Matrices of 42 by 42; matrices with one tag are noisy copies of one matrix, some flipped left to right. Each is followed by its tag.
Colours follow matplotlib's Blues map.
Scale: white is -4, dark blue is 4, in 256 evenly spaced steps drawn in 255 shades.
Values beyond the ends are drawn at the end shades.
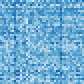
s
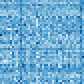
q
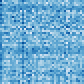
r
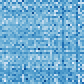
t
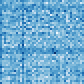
r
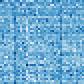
s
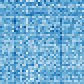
s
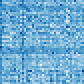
r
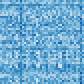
q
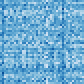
q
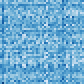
q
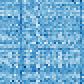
q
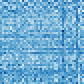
t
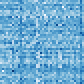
q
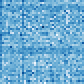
r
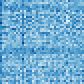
r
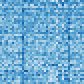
s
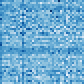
r
